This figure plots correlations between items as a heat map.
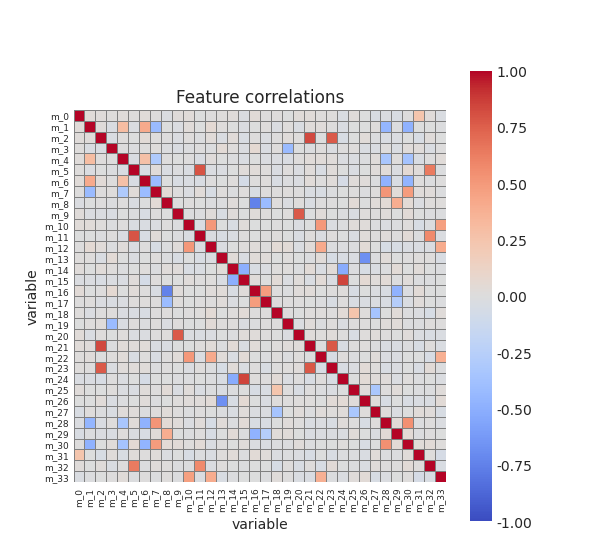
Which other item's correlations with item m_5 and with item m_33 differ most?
m_11
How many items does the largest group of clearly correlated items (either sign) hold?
6
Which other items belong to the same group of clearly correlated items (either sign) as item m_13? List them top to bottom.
m_26
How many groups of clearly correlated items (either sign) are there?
11
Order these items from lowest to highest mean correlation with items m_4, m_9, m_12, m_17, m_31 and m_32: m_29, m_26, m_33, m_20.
m_29, m_26, m_33, m_20
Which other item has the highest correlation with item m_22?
m_10
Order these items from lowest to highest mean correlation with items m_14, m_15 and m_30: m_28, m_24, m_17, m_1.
m_1, m_17, m_24, m_28
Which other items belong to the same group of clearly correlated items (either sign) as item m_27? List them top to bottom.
m_18, m_25
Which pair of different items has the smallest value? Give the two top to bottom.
m_8, m_16
